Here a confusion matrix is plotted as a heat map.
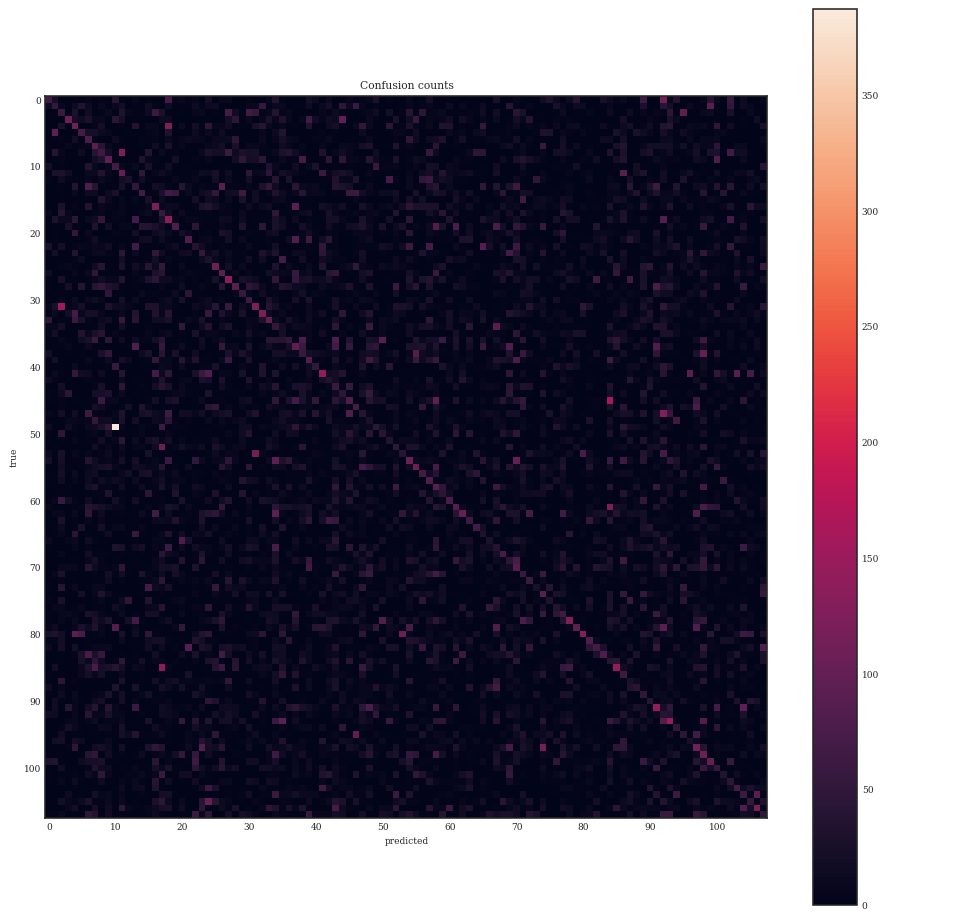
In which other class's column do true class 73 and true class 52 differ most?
17
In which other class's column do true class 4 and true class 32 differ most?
18
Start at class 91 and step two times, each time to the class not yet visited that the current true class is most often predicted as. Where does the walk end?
106
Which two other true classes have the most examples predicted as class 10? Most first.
49, 79
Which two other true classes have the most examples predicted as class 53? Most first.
80, 62
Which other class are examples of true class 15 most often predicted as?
71
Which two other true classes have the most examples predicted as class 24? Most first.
105, 41
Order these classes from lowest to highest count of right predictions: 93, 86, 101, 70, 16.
101, 86, 70, 16, 93
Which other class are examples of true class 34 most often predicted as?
67
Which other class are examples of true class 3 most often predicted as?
44
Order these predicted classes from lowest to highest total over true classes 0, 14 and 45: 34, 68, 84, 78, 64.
64, 78, 68, 34, 84
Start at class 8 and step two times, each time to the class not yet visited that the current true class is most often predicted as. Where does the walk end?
86
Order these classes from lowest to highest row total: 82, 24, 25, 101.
24, 101, 25, 82
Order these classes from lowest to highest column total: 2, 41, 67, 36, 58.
36, 41, 2, 67, 58
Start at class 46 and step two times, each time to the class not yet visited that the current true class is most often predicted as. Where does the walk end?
74
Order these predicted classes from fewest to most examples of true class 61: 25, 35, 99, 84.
25, 35, 99, 84
